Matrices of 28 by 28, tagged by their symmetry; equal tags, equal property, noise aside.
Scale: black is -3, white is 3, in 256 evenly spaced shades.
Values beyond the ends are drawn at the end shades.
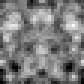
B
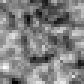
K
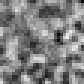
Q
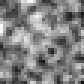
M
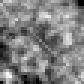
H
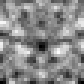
B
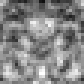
B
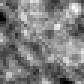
H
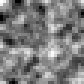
M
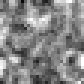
K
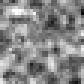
K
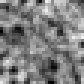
H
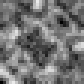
H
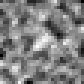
H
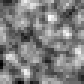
H
